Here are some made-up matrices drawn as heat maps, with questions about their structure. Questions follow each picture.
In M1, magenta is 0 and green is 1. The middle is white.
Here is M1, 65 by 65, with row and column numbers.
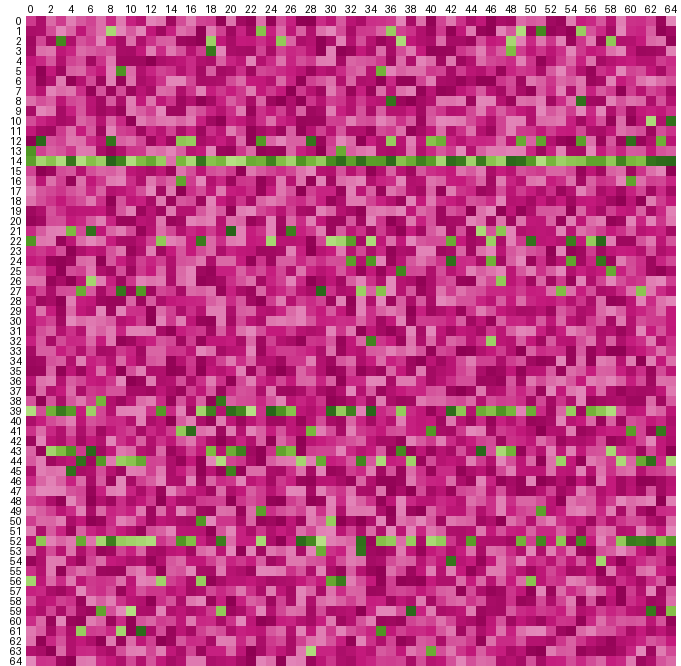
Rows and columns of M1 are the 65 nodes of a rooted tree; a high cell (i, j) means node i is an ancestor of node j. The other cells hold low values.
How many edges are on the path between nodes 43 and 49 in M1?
6
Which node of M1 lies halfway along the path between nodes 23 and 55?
1
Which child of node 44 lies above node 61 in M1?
27
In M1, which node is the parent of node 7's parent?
59
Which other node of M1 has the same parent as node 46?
34
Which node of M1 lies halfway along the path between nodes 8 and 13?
14
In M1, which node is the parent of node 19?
38
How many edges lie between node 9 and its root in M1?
6
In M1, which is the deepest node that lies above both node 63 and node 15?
41
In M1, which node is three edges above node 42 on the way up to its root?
22
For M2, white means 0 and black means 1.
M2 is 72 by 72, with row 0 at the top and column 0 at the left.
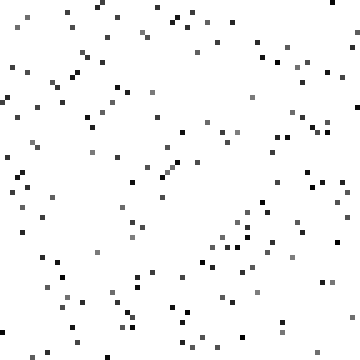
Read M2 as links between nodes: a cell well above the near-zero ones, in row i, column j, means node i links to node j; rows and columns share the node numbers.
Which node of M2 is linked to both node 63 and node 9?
node 70
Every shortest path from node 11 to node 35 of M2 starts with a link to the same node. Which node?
node 17
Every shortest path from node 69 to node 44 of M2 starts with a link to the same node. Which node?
node 38
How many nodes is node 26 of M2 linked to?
5
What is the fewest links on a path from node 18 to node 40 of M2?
5
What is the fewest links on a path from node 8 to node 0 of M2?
5
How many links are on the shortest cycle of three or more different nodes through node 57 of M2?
8
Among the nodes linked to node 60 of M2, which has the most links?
node 23
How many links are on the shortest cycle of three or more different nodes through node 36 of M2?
6
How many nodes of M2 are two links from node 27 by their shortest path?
3
